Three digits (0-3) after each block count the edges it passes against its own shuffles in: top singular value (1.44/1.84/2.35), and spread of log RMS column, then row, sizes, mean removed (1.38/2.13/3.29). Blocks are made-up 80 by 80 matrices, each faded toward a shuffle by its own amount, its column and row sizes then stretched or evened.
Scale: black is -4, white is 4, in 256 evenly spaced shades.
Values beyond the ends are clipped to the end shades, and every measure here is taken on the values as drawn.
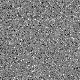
0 0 1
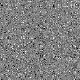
2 1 1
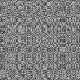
3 1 1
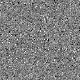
0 1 1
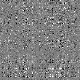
2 2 2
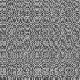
3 0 2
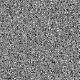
0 1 1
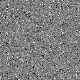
0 1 0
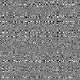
3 1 3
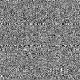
2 0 2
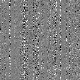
0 3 0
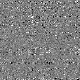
1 1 2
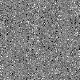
0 2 0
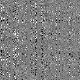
1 3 1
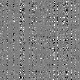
1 3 2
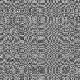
3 0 1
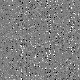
0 2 0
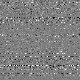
1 0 3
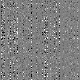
1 3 1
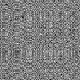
3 0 0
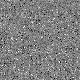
1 0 0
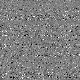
0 0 2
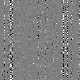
3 3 0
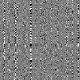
3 3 1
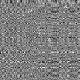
3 0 2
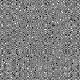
3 1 0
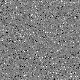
0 0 1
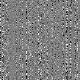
1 3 0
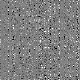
2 3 1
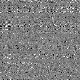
2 0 2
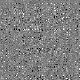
0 2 2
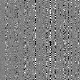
3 3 0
